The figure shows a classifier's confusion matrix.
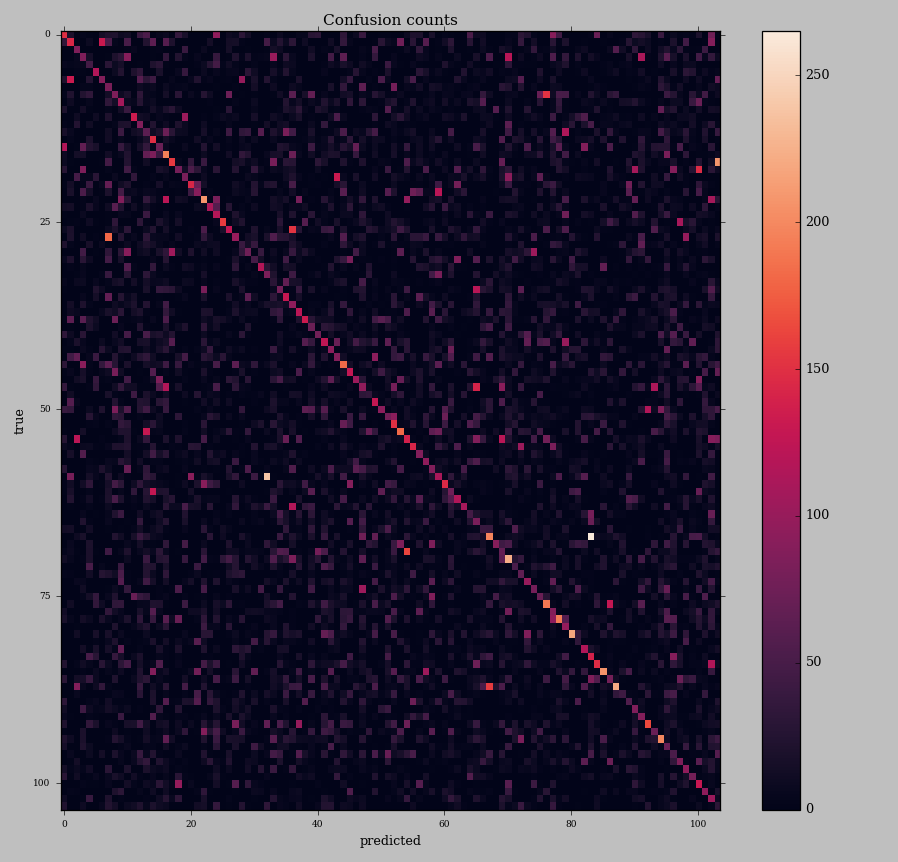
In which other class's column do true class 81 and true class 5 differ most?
21
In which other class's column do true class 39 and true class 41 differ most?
79
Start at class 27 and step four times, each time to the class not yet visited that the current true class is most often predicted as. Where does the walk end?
3
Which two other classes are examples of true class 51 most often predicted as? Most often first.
52, 60
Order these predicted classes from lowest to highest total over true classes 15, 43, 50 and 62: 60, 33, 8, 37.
37, 33, 60, 8
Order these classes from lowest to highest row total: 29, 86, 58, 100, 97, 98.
98, 100, 97, 58, 29, 86
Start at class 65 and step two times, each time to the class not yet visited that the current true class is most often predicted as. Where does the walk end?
96
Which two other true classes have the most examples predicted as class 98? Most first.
27, 44
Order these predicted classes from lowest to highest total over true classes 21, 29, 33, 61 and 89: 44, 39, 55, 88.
88, 39, 44, 55
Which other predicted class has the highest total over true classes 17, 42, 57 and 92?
103
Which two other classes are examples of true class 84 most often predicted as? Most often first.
102, 65
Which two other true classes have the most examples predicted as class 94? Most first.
50, 10
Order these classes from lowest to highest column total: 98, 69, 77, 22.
98, 69, 77, 22
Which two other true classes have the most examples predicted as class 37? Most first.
92, 22
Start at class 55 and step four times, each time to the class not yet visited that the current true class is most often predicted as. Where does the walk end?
18
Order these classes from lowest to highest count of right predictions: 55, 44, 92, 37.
37, 55, 92, 44
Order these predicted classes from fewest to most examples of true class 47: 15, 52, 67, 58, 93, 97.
67, 97, 58, 15, 52, 93
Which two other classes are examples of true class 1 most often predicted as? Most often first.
6, 102
